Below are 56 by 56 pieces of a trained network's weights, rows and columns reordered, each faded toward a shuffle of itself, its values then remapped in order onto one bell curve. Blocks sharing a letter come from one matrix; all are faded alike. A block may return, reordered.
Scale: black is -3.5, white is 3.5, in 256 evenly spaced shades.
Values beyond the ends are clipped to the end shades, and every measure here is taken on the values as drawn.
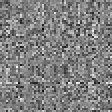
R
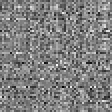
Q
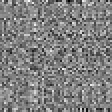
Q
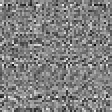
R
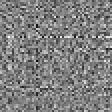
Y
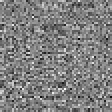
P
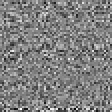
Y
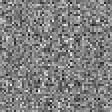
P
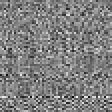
Y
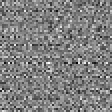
Y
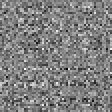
Q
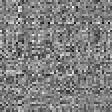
Y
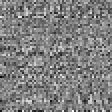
R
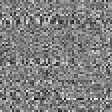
Y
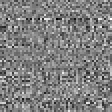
Y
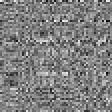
R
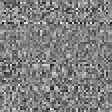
Y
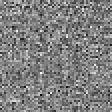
P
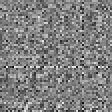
Y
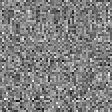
P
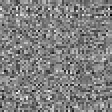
Q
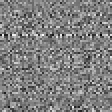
Y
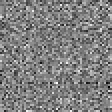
P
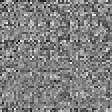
Q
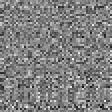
Q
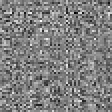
Y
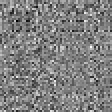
R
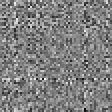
R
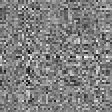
R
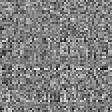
Y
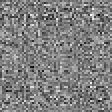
Q
